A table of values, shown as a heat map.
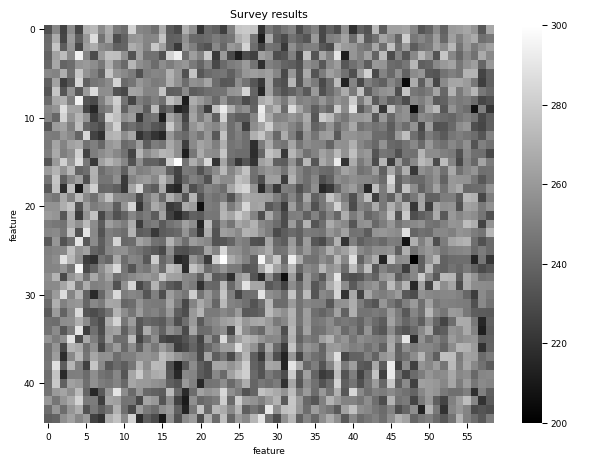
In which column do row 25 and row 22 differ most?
40
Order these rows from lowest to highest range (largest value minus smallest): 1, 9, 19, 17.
19, 17, 1, 9
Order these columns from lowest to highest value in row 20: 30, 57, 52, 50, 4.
50, 4, 30, 57, 52
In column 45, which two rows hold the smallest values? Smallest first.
15, 3
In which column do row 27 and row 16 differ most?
4
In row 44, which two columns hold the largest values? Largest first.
28, 11
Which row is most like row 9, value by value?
26
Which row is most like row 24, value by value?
6
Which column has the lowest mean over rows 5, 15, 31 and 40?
31
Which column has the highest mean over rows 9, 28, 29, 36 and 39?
38
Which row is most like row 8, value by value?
27
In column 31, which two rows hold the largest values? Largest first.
43, 12
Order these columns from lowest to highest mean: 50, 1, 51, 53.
51, 50, 53, 1
